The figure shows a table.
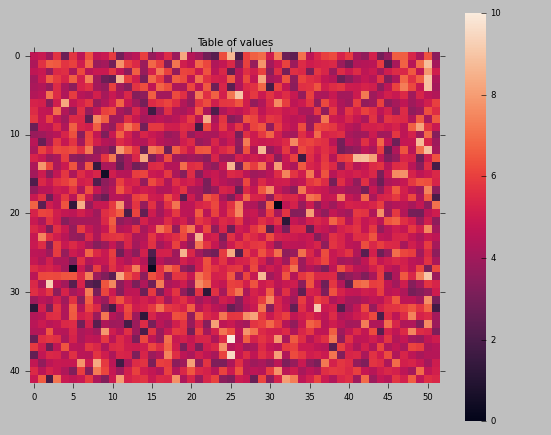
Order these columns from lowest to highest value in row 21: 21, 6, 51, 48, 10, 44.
51, 6, 44, 48, 21, 10
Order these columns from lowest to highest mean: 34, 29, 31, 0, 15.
0, 15, 34, 31, 29
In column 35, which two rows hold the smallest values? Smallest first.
22, 2
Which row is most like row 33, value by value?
35
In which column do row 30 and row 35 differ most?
48
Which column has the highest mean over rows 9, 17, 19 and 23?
11
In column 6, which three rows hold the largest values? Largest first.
19, 39, 18
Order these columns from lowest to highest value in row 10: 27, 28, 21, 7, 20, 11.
20, 21, 28, 27, 7, 11
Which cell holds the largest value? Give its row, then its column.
36, 25
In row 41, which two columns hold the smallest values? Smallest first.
2, 28
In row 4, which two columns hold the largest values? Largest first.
50, 47
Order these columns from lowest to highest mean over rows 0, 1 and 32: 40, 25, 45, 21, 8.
45, 40, 8, 21, 25
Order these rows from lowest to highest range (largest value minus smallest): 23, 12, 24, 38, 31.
24, 31, 23, 12, 38
